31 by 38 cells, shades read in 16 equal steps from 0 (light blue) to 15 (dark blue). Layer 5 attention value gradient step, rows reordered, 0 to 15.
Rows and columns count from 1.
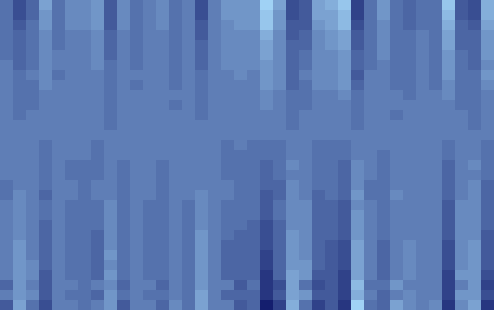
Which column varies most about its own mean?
21
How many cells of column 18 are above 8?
5
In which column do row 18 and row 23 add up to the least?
28
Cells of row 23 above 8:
9
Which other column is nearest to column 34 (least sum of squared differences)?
14
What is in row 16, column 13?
7
